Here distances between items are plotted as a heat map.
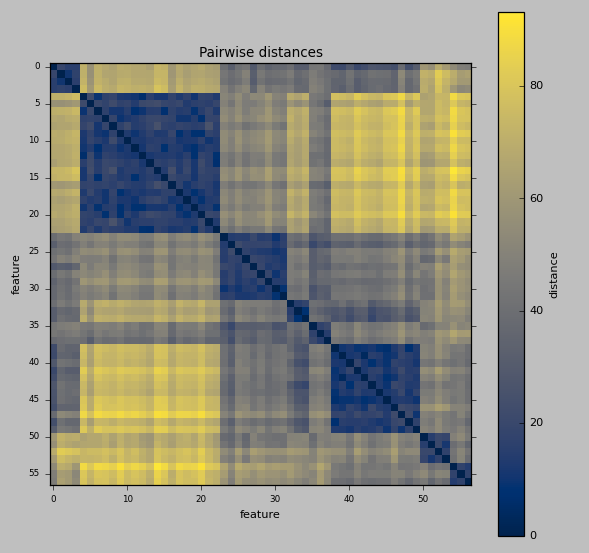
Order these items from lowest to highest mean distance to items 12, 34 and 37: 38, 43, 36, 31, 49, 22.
36, 22, 31, 43, 38, 49
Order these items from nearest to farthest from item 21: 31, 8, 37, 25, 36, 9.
9, 8, 37, 36, 31, 25
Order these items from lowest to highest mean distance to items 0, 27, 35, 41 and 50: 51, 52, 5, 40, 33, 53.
40, 33, 51, 53, 52, 5
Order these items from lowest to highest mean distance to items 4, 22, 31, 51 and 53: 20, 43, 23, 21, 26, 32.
26, 23, 21, 20, 43, 32
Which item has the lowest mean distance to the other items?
24
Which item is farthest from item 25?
54
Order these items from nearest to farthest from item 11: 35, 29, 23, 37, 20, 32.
20, 37, 35, 23, 29, 32
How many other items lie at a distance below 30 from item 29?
8
